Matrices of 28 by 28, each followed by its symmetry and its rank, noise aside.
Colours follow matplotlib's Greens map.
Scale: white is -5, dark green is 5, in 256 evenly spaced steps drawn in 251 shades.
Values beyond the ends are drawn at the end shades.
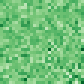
no symmetry, rank six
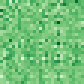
antisymmetric, rank six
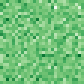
no symmetry, rank six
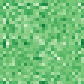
symmetric, rank five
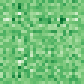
antisymmetric, rank six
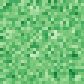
symmetric, rank six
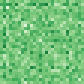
symmetric, rank six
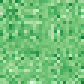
no symmetry, rank six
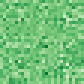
no symmetry, rank six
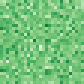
no symmetry, rank seven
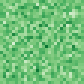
no symmetry, rank seven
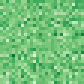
antisymmetric, rank six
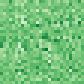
no symmetry, rank six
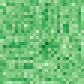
symmetric, rank six
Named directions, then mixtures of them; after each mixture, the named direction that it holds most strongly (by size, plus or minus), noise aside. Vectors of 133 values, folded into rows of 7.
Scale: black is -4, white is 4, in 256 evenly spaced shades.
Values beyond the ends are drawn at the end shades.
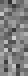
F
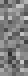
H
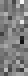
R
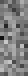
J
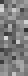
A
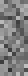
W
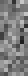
R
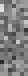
A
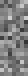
H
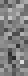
H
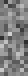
J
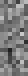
H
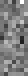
R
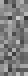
W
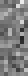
R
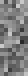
R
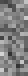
H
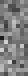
J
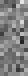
R
